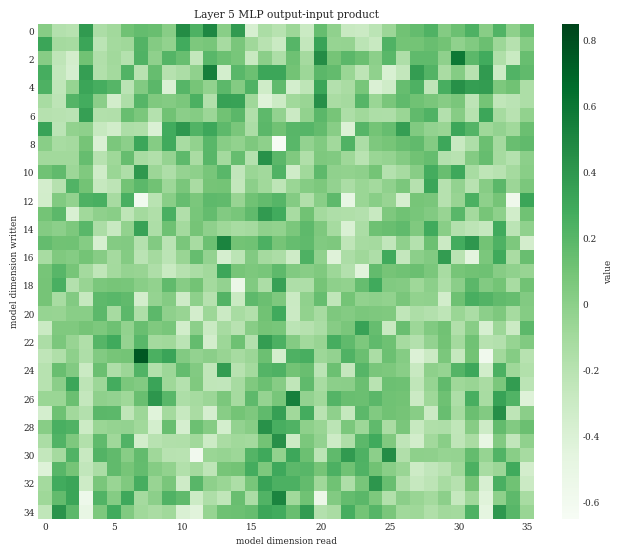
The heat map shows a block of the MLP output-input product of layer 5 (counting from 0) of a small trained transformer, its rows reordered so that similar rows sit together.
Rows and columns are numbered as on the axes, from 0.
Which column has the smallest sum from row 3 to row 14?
22
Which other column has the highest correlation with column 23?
4
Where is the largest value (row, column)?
23, 7
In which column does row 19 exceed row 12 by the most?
34
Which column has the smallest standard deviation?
6
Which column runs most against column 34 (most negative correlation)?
35
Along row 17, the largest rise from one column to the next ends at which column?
24
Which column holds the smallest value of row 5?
16
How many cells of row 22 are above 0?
17
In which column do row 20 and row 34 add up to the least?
11
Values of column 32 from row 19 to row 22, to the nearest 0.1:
0.2 0 -0.4 -0.2
